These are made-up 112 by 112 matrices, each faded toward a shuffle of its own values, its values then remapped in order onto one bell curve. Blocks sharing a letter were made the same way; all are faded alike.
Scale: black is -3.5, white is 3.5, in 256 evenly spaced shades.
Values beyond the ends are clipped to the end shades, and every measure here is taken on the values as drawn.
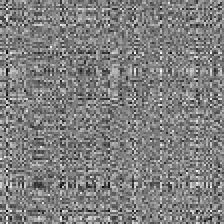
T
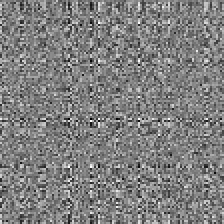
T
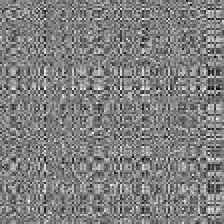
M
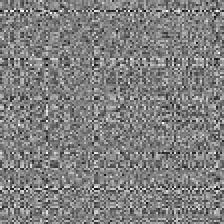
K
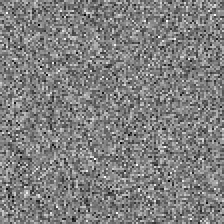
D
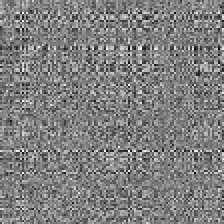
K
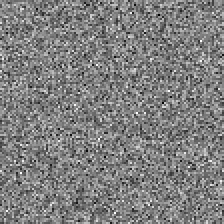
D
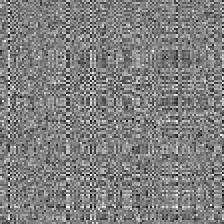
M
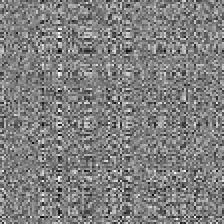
T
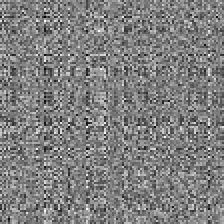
T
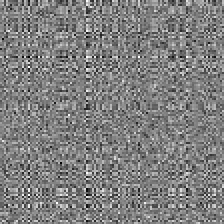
M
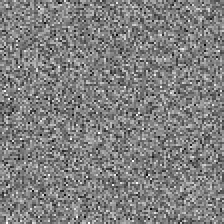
D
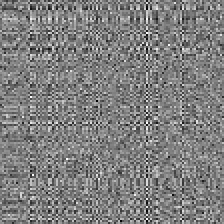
M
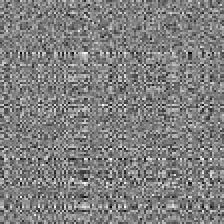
K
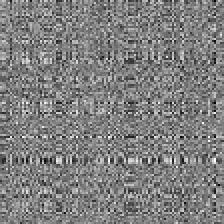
K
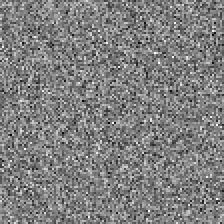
D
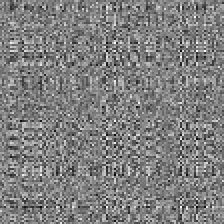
T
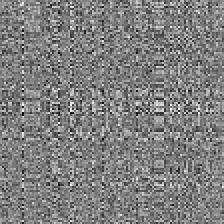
T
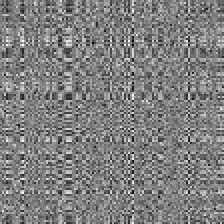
M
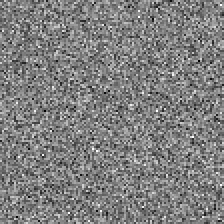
D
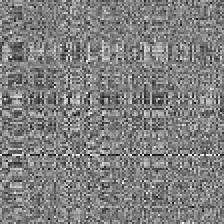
K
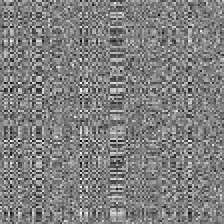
M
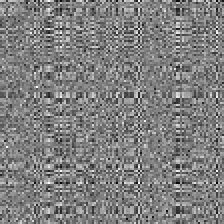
M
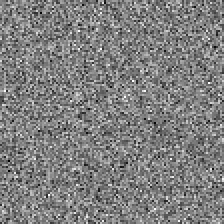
D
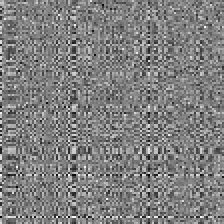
M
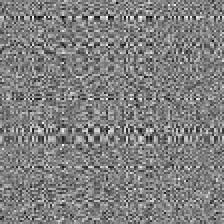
K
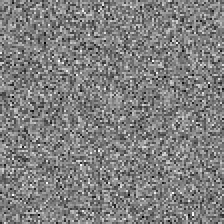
D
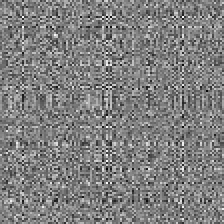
T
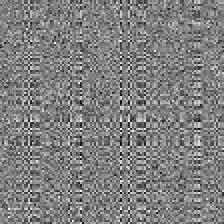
M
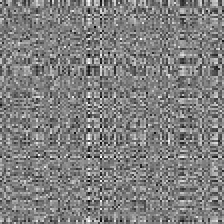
M
